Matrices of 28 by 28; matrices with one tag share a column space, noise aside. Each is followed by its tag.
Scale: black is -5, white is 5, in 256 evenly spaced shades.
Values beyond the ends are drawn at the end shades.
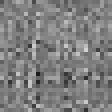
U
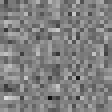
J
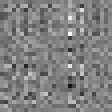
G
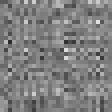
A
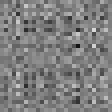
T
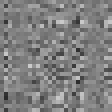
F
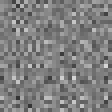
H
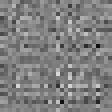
T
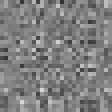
A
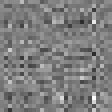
F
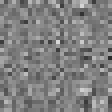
A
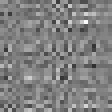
H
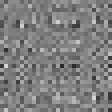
F
